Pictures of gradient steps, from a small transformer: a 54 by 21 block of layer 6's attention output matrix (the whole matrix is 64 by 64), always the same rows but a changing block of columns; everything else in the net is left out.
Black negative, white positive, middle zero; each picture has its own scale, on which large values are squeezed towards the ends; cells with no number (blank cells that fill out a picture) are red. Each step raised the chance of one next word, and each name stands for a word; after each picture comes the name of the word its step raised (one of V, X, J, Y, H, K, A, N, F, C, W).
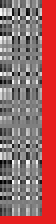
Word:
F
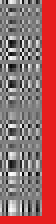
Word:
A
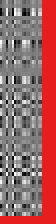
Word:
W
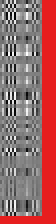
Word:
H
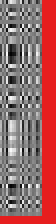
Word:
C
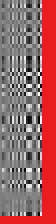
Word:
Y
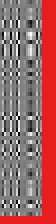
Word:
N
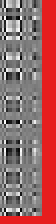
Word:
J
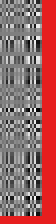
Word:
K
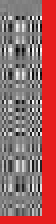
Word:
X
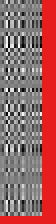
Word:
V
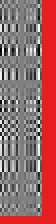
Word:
X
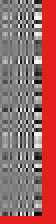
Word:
K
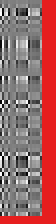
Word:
W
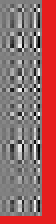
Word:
V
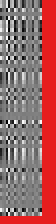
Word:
J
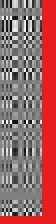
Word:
J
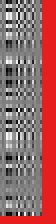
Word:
K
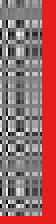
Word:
N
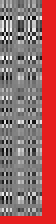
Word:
J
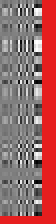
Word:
F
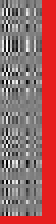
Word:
F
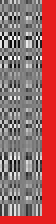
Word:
A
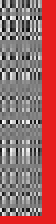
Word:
J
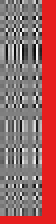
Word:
C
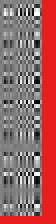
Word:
W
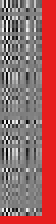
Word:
J
